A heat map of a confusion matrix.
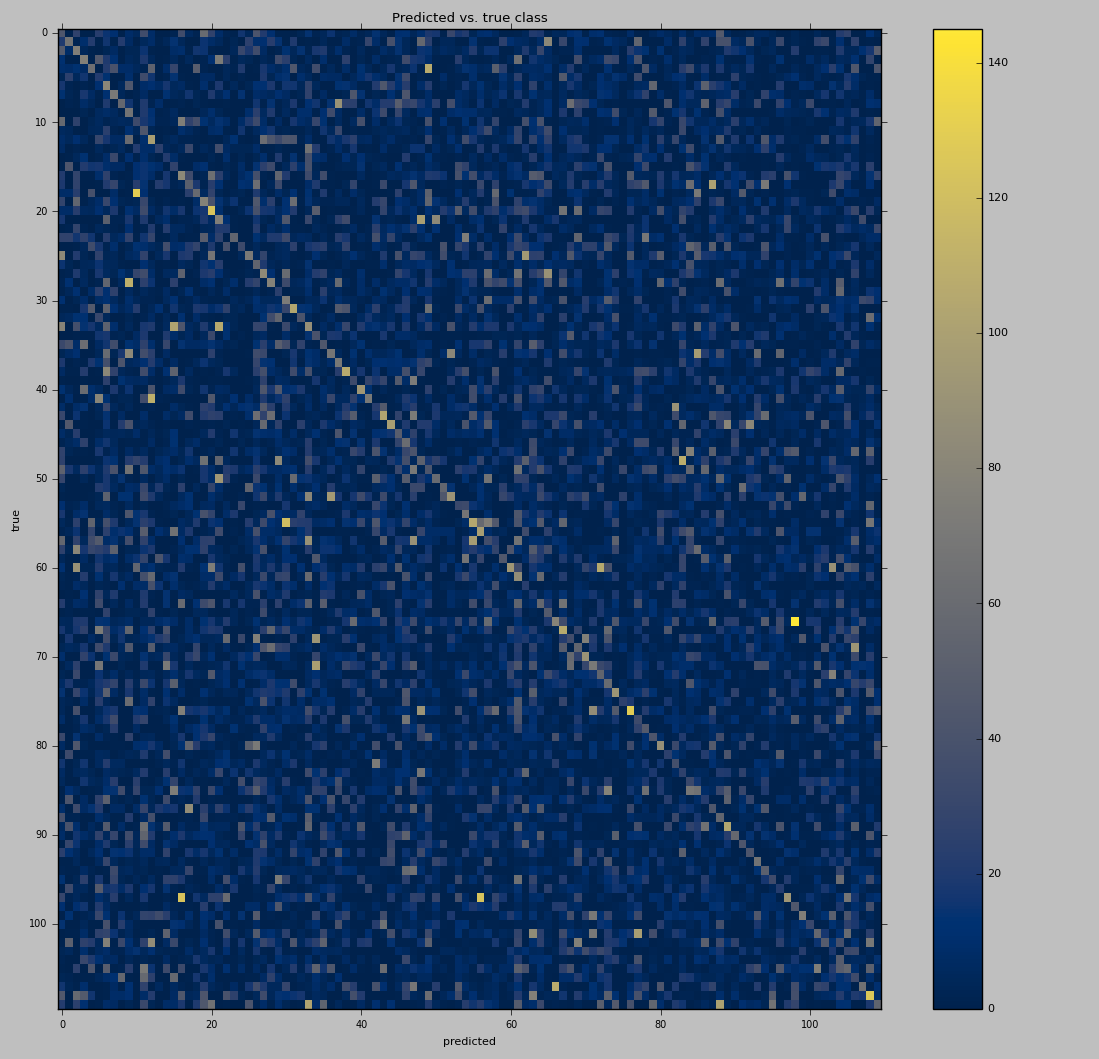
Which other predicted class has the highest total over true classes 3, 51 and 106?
11
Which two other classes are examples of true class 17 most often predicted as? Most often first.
87, 94
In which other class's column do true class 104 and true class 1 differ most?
65
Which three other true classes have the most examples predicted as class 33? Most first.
109, 57, 52
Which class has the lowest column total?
75
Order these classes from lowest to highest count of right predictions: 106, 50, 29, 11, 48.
29, 106, 11, 48, 50
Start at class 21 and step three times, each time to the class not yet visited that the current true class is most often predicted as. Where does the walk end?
62
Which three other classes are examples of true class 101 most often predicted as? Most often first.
77, 63, 71
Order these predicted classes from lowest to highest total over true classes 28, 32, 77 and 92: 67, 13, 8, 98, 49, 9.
13, 8, 49, 67, 98, 9
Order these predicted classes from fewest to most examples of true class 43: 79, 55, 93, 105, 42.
79, 42, 93, 105, 55
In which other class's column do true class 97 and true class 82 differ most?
56
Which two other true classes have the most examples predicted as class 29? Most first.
48, 95
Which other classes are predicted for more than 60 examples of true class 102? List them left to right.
6, 12, 69, 108
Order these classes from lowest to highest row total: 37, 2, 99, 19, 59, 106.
106, 37, 2, 59, 19, 99
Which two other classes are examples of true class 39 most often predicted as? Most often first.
47, 45
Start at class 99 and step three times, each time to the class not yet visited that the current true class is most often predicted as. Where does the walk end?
68
